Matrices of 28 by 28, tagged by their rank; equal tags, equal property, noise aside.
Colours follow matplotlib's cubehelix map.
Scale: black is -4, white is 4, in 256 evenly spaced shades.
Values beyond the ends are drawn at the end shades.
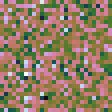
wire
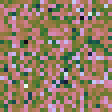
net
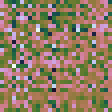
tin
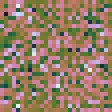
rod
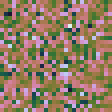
wire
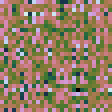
rod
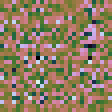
tin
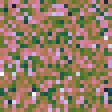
net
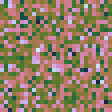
net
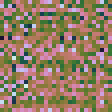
rod
